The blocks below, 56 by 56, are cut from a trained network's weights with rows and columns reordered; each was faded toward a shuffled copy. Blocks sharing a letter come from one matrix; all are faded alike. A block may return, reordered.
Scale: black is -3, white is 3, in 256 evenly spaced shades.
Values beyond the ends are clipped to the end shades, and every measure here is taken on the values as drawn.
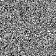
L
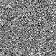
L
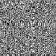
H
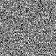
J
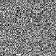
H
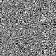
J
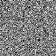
L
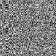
H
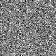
J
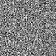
H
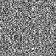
H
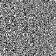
J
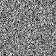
J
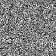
L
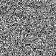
L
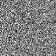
J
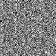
H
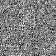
J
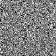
J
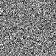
L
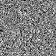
J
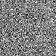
L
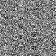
H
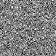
L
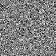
J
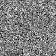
L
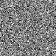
J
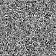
L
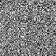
H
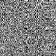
H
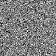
L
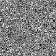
J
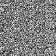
H
